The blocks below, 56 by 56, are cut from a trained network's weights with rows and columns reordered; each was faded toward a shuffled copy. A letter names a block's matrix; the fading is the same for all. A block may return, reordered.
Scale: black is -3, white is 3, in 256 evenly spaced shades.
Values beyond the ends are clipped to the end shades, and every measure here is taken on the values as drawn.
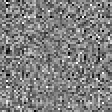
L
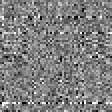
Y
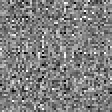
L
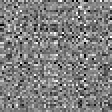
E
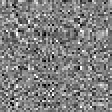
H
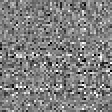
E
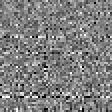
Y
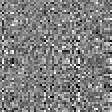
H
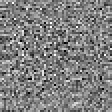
L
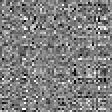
E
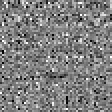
E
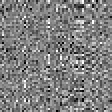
H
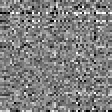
Y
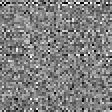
Y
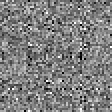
L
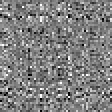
E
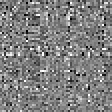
E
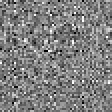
L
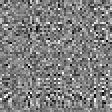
E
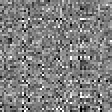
E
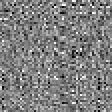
H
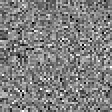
L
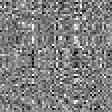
H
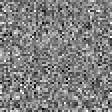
L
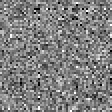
L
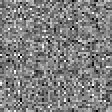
H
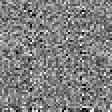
L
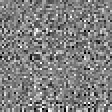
E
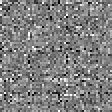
E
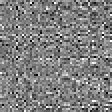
E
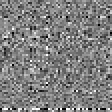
Y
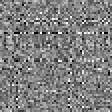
Y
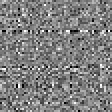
Y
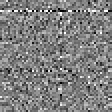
Y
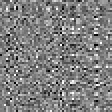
E
